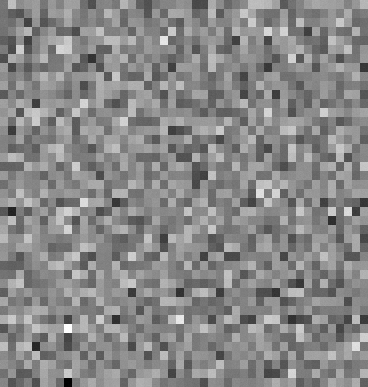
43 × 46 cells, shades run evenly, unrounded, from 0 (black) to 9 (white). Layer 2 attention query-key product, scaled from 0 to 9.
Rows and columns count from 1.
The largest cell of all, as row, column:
37, 9
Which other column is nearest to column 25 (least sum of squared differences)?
26
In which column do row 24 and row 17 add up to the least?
2
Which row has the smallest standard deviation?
35
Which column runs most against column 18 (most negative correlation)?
5
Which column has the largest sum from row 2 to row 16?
15
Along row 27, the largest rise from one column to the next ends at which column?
22
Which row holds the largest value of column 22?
4
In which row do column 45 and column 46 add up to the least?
23
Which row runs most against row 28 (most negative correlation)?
17
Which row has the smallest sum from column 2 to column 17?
8
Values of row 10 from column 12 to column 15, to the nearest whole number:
4 6 6 6
